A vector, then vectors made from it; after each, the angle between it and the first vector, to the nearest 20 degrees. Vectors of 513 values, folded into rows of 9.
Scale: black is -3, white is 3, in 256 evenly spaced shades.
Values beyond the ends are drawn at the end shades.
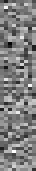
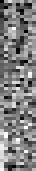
120 degrees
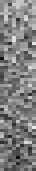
80 degrees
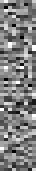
160 degrees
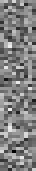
140 degrees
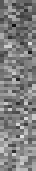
120 degrees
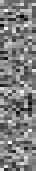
120 degrees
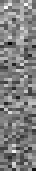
40 degrees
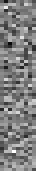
20 degrees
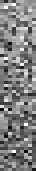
40 degrees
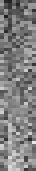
100 degrees
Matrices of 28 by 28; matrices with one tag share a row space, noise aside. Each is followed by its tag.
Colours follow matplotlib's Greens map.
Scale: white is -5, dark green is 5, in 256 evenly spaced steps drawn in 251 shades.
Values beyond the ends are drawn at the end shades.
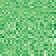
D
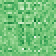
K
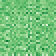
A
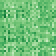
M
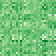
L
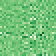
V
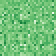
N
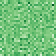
N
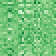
K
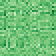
M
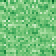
M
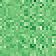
V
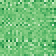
D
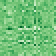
K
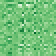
K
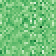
V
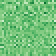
D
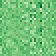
V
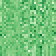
V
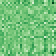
D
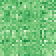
L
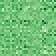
L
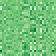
V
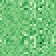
V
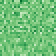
N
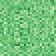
N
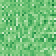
D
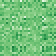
L
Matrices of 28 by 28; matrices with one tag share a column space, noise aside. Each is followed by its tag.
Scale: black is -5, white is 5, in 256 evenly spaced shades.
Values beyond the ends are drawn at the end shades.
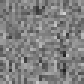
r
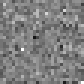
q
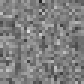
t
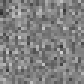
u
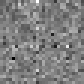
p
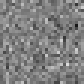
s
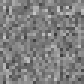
r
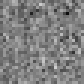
u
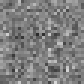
t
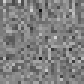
p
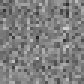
u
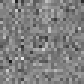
p
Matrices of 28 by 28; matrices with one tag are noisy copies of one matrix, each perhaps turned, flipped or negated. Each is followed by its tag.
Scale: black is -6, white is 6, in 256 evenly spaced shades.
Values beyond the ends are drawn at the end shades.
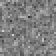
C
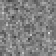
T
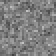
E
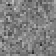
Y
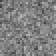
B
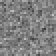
C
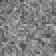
B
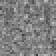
T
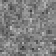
E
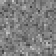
E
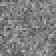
Y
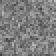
B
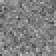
Y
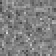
T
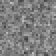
T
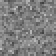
B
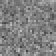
Y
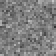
Y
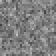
C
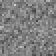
B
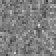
C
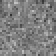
Y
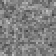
E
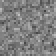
T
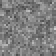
E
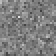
B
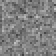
C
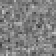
T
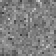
Y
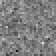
B
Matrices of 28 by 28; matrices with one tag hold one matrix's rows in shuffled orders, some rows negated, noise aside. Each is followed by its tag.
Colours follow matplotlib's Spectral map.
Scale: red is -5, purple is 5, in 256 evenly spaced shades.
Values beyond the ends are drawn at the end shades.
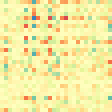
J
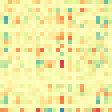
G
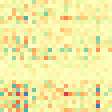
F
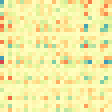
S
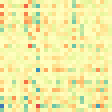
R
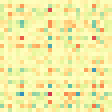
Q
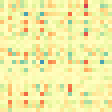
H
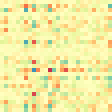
J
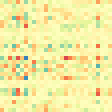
F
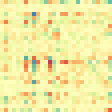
J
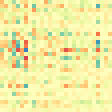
F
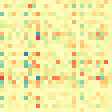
R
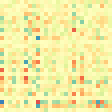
R
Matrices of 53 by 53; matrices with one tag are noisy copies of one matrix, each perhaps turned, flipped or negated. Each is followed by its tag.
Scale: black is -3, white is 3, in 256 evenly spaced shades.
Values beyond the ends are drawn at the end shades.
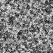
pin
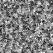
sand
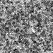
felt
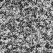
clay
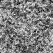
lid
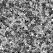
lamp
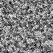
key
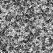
lamp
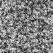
clay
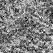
lid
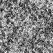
lid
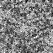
lid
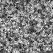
felt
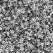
pin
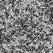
lid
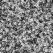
pin
